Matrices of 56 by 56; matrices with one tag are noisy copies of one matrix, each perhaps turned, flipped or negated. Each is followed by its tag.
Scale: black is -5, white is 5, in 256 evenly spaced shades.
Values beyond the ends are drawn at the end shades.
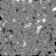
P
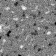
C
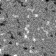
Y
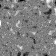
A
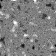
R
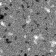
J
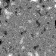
A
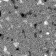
R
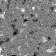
R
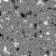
R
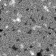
J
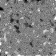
P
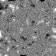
A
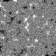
Y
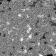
Y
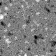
J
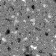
C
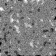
P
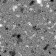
J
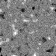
R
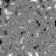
A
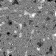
R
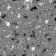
C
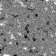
Y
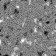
R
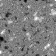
J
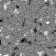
R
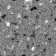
C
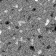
C
